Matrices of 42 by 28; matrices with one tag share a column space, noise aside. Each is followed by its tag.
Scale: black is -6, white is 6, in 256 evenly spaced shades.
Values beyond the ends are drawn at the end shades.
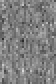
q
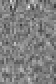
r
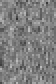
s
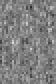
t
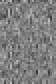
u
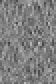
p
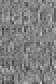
s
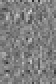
u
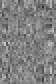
r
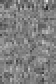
r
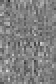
p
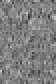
u
